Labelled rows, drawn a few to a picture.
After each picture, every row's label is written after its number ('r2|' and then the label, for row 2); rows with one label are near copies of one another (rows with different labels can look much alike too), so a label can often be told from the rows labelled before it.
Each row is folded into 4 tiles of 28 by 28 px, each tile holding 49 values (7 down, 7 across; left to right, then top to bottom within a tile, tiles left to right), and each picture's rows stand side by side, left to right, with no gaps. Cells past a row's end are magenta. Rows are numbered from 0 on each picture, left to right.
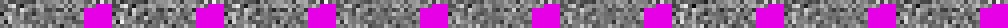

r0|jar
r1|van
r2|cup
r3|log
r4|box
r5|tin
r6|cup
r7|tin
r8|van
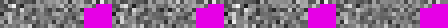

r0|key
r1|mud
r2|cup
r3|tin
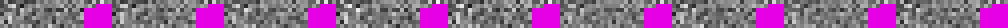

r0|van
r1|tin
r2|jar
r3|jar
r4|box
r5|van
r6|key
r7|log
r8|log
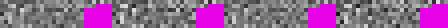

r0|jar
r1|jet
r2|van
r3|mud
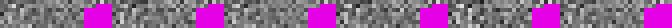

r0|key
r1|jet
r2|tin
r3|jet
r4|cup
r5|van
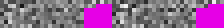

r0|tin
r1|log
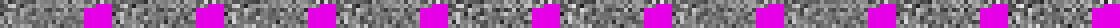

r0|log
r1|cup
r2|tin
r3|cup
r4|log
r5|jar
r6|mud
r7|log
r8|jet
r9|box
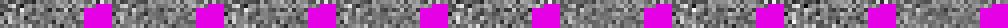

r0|box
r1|mud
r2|jar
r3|mud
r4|key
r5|log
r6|jar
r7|tin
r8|mud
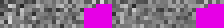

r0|van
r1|mud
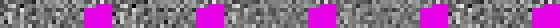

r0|cup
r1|cup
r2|key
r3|cup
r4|cup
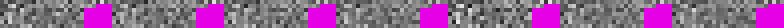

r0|key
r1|cup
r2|cup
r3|tin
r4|cup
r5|key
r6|jar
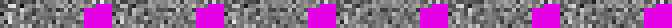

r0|tin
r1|van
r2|tin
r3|van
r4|jet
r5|cup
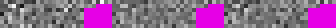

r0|box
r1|jet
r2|box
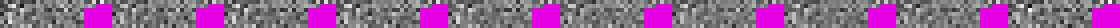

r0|tin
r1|box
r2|key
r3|log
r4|jar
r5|van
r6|box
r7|jar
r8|van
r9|jar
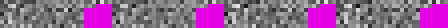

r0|box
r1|van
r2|mud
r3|cup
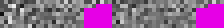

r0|mud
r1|log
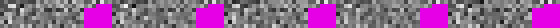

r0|jet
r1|tin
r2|van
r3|box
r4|cup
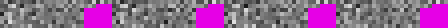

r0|tin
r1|log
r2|tin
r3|box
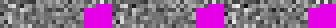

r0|jar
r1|jet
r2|tin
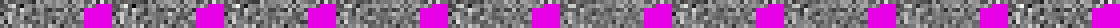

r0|cup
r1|cup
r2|jet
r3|log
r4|tin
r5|log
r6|tin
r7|log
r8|cup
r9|cup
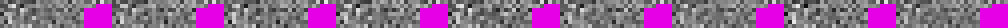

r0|tin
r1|van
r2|cup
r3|mud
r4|mud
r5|jar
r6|key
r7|tin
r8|mud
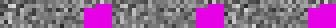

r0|log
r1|box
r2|mud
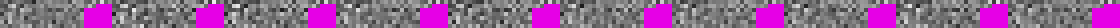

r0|cup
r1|key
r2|log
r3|jar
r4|van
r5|box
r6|log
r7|mud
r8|jar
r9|jar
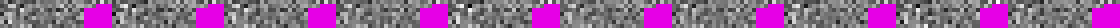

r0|log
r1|mud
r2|jar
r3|cup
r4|jar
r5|mud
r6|box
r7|tin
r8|cup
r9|cup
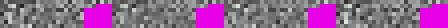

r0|jet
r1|mud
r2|box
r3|log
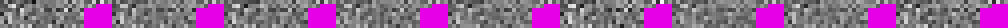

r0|box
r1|van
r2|jet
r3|box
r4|tin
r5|box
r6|jar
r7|jet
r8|key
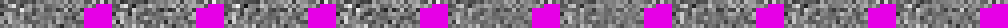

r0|jar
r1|log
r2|jet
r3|mud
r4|tin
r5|key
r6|jet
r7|van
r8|box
